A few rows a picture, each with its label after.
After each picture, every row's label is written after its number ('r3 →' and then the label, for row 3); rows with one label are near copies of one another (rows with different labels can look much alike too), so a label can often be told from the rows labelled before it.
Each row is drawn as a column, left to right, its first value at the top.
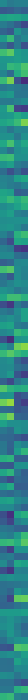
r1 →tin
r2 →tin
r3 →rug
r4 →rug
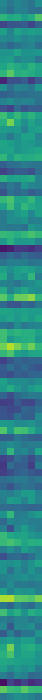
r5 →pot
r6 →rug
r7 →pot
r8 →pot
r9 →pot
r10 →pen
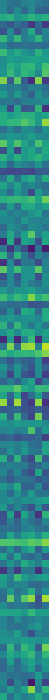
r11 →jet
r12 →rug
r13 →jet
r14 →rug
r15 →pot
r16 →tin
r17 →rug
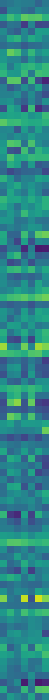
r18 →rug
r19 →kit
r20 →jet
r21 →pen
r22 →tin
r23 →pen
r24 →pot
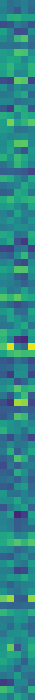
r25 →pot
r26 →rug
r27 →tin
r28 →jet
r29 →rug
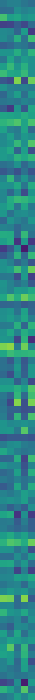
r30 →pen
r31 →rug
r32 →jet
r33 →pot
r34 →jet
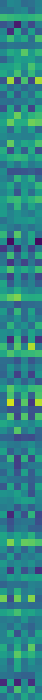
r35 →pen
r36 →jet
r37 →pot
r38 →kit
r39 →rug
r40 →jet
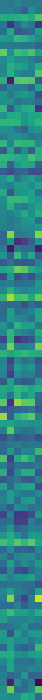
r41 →kit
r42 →pot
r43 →jet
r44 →tin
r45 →kit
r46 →pen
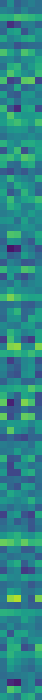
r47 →kit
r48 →pot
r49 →pen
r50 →kit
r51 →tin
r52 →rug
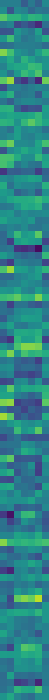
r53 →kit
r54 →tin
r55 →pot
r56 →rug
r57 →rug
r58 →pot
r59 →jet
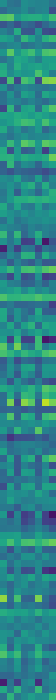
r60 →pen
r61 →kit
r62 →pot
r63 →jet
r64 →jet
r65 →pot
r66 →jet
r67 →tin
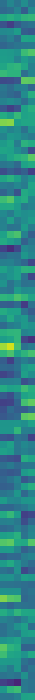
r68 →rug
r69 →rug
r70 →pot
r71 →tin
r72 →kit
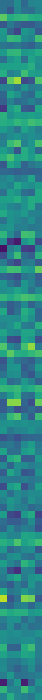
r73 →pen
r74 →tin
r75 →jet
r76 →pen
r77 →rug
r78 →jet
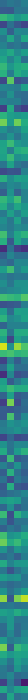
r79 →rug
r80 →tin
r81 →rug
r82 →pen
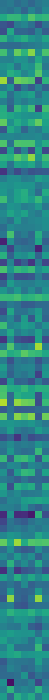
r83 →jet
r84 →pen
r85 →kit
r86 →tin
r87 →kit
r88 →rug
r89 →kit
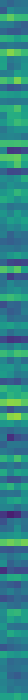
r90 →tin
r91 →kit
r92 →kit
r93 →kit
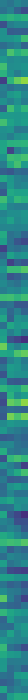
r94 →rug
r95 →kit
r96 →tin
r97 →tin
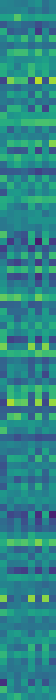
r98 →pot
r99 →jet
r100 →kit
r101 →jet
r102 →rug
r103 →jet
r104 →rug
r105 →jet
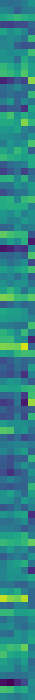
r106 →pot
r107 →pot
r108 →pen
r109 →rug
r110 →jet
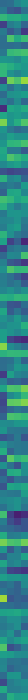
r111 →rug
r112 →tin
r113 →tin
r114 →jet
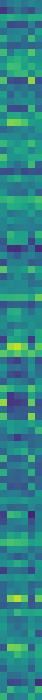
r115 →tin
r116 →rug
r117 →rug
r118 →rug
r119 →tin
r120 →pot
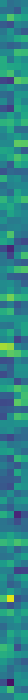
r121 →rug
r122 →pen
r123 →tin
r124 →jet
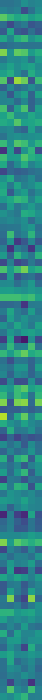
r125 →kit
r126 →pot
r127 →jet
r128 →tin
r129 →pen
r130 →jet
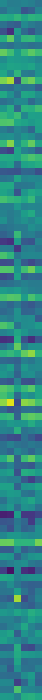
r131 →jet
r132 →jet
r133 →pot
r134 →tin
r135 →tin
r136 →kit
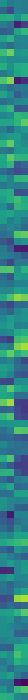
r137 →tin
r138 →tin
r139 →pot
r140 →pot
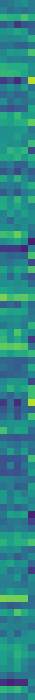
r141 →pot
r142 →pen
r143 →pot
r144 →pen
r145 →jet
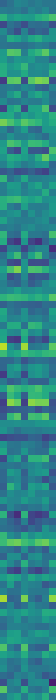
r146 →rug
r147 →jet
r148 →jet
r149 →rug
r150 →jet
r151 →jet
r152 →kit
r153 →pen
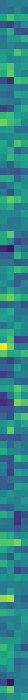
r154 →rug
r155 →pot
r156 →jet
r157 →tin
